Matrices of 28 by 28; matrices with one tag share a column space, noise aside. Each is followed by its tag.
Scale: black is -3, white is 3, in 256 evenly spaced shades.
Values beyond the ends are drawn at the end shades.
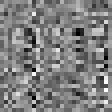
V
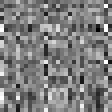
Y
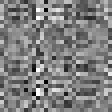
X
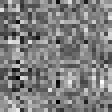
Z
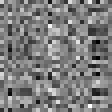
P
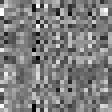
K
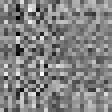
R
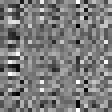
X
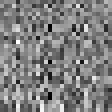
Y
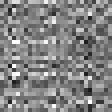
P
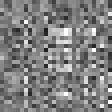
V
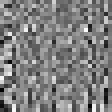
Y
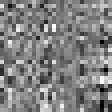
Y
